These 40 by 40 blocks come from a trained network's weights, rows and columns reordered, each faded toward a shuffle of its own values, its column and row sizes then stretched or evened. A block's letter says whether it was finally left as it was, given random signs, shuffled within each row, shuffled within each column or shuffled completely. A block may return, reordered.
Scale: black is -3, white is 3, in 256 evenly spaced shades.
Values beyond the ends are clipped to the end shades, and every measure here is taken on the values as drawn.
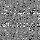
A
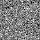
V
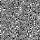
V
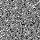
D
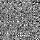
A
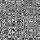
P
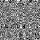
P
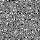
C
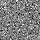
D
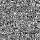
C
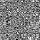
P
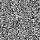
V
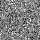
V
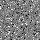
D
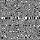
P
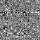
A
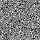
V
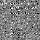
P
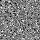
D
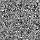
A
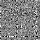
A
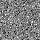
D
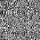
P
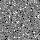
D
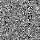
V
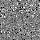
C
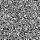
C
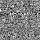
C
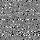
C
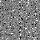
V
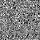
C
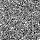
D
